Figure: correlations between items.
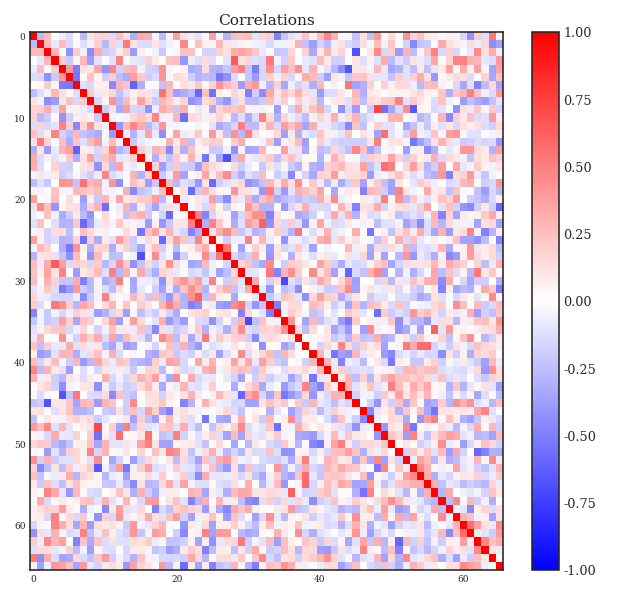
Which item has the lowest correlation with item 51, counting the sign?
62
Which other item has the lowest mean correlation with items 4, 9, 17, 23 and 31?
53
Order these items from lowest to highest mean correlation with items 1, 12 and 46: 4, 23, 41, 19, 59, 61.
19, 41, 61, 4, 23, 59
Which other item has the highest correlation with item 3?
28
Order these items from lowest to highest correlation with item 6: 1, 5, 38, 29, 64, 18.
5, 29, 18, 38, 1, 64
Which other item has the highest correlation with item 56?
36
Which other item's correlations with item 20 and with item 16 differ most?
40
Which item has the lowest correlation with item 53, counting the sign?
9
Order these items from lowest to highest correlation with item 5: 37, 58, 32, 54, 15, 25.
25, 32, 37, 58, 15, 54
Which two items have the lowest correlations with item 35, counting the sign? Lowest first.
30, 44
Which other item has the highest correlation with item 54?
38
